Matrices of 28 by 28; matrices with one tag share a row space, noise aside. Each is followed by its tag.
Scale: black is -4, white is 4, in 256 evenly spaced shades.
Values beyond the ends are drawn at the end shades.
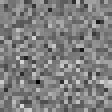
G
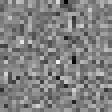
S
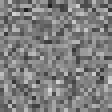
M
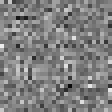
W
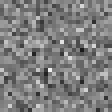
G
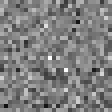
M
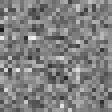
M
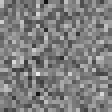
G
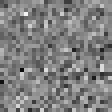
S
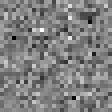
W
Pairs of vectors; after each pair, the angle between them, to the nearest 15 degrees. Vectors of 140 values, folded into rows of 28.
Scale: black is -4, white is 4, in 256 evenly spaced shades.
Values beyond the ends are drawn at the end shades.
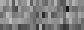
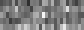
150 degrees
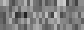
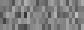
60 degrees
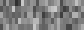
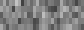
165 degrees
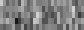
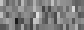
30 degrees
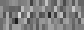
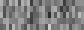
60 degrees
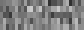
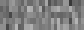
30 degrees
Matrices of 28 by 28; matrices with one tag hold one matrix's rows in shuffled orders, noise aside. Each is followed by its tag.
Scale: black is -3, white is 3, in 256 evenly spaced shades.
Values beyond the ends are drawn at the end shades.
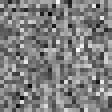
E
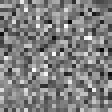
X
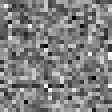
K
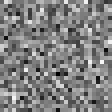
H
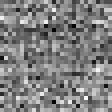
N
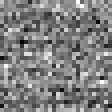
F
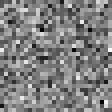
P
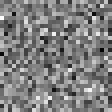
X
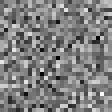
H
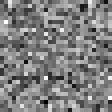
K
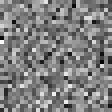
X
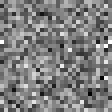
P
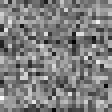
N
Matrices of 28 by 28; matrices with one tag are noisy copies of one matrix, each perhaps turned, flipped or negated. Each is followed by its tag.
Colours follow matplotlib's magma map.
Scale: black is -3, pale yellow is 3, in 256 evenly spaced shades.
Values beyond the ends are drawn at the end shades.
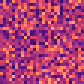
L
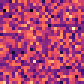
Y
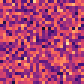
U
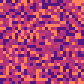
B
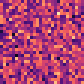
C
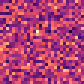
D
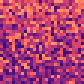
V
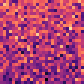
V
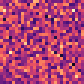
B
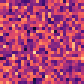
Y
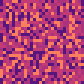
D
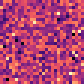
Y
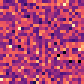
U
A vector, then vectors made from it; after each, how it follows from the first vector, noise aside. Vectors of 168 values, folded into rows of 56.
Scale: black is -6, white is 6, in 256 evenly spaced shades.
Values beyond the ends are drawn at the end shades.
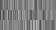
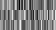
reversed, negated, scaled up.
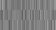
wrapped around, shrunk.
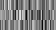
wrapped around, scaled up.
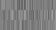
reversed, negated, shrunk.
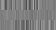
wrapped around, partly zeroed.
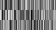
wrapped around, scaled up.
